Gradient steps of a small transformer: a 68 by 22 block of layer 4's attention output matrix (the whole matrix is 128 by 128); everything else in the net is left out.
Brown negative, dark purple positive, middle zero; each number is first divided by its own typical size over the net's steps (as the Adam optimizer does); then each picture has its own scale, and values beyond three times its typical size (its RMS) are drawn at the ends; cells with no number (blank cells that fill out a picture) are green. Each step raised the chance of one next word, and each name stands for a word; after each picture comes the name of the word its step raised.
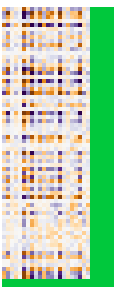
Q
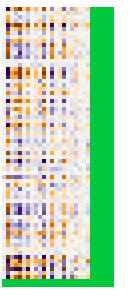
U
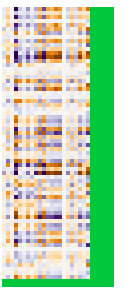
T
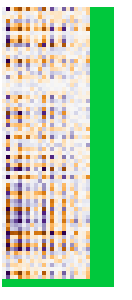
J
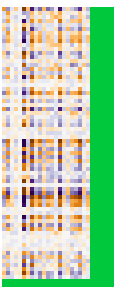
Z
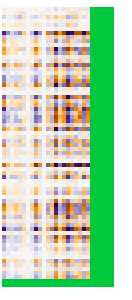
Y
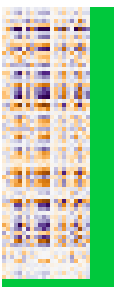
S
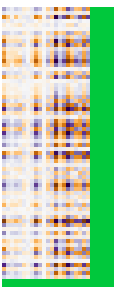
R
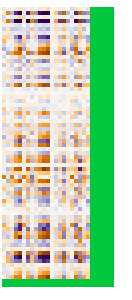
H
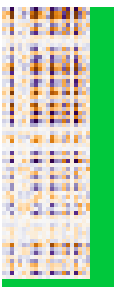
Q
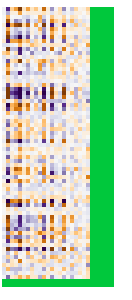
S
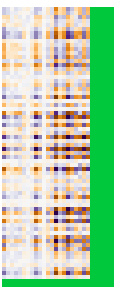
J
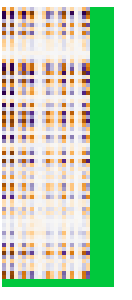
Q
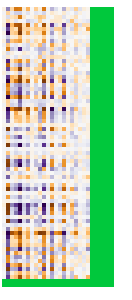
Y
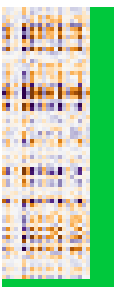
S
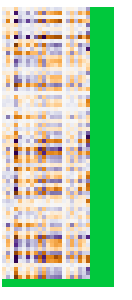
H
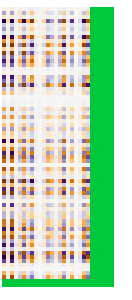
H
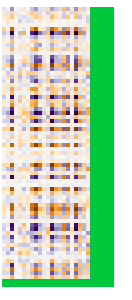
Y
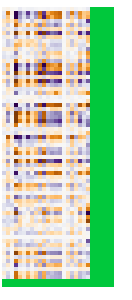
Q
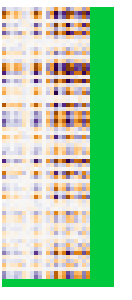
Q
